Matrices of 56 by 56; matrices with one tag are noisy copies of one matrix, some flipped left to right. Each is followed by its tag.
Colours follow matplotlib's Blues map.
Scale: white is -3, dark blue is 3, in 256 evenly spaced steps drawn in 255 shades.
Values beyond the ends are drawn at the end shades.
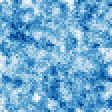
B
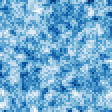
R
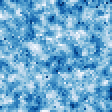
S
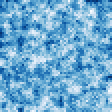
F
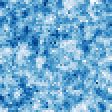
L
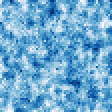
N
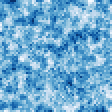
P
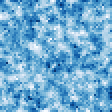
S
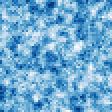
S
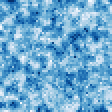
P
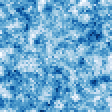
B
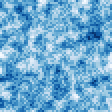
B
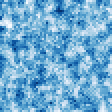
N
